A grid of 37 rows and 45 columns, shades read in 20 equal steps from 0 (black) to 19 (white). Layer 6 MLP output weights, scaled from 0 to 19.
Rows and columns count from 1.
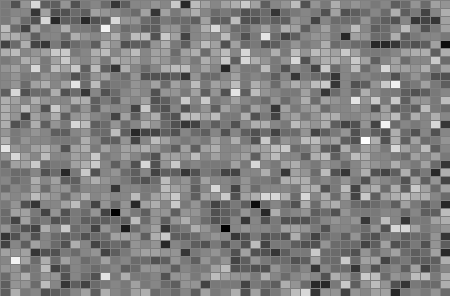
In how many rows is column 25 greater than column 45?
16
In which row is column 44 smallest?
22
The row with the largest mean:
7
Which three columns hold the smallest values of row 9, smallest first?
23, 12, 32
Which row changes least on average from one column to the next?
10
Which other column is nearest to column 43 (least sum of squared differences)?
6
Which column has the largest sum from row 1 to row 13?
24
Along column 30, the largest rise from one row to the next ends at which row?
11
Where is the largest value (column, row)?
37, 18
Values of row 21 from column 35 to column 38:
8 10 12 11
